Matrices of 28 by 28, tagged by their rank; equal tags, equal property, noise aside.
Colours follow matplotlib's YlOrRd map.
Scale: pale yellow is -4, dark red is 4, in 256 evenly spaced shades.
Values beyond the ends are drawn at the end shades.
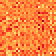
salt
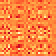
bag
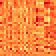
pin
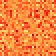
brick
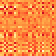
bag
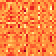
pin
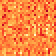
salt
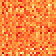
salt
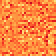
brick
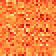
salt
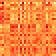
bag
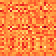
pin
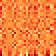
pin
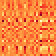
bag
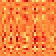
bag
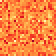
brick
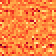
brick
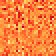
brick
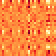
bag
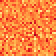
brick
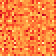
brick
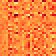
pin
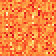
brick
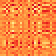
bag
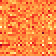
salt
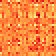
pin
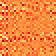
salt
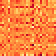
pin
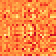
salt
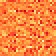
salt
